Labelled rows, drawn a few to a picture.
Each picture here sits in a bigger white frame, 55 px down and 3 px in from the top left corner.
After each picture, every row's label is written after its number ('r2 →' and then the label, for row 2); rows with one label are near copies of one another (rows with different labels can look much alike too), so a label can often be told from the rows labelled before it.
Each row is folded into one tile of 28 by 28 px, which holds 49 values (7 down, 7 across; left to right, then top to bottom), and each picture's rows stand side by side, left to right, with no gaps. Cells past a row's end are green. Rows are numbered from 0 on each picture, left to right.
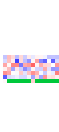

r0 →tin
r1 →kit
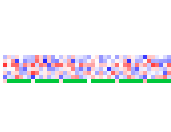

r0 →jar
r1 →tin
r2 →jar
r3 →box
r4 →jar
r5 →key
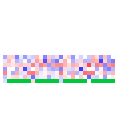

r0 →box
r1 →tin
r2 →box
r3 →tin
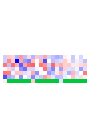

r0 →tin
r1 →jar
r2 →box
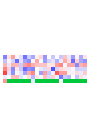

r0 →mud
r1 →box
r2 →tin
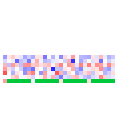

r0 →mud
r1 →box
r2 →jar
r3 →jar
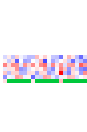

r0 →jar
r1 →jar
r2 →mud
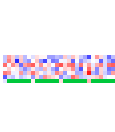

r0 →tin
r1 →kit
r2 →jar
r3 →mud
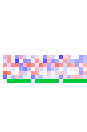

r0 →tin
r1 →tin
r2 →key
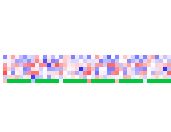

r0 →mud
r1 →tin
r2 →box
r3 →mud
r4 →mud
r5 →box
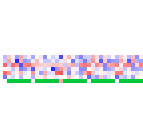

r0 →tin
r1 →box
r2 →mud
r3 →tin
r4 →tin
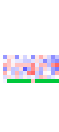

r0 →box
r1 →mud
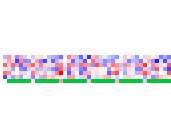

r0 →tin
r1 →kit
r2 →mud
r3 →key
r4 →mud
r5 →kit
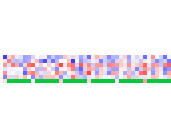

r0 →key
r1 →kit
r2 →jar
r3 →mud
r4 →box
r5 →mud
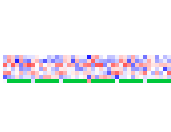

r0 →tin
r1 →kit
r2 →tin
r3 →key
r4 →tin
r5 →box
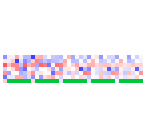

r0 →jar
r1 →key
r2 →box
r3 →box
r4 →box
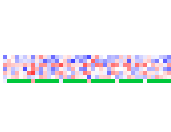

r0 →box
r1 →mud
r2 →kit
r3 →key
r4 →jar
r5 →kit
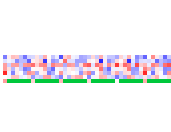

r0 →mud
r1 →jar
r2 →key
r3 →jar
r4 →jar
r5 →mud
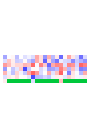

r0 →box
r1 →tin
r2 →mud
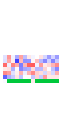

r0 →tin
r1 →kit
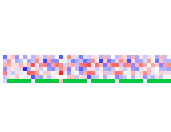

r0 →box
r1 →tin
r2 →mud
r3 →tin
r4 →tin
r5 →tin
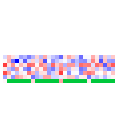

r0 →kit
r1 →jar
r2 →mud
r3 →tin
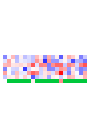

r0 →box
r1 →tin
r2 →mud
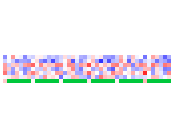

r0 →mud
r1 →kit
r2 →jar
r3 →kit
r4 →tin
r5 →mud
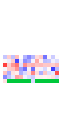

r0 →jar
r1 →box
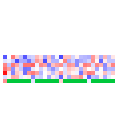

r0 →mud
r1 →tin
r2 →key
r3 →tin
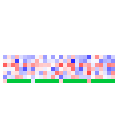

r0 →jar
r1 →box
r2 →jar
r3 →mud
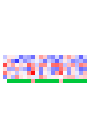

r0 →kit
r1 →mud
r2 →mud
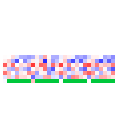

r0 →kit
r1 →jar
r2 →kit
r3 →kit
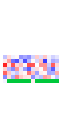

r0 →kit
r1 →jar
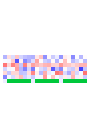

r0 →jar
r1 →box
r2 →box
